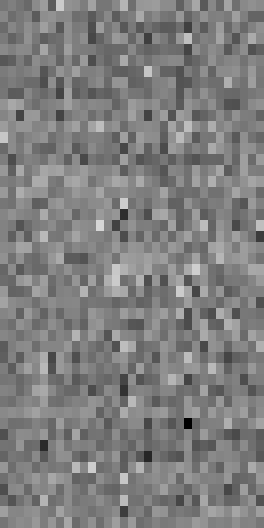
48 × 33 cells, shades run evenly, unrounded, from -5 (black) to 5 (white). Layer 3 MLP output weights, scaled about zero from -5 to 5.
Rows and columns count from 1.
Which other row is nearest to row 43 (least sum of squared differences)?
31
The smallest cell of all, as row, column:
39, 24
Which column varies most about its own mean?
16
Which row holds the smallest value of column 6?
41
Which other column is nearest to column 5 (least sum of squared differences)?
11
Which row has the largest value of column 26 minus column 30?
21
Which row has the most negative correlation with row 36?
19
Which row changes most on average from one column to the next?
26
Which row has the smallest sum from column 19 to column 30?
15
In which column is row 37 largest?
17
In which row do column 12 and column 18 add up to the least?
3
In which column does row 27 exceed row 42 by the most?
23
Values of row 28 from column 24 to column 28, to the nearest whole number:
1 0 0 0 -1
